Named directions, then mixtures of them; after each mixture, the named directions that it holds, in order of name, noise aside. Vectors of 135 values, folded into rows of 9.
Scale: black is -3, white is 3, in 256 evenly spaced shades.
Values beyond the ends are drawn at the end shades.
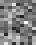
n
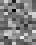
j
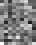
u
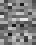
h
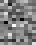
h, j, u.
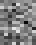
n.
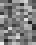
h, u.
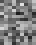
h, j.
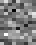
j.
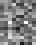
j, n.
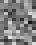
j, u.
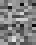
h, n.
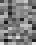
u.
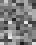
j, n, u.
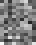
u.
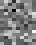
j.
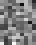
h, j, u.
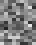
j, n, u.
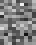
h, j.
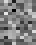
j.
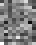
u.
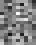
h, u.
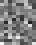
j, n, u.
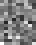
j, n, u.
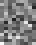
j, n, u.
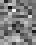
h, j, n.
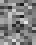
h, n.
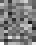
u.
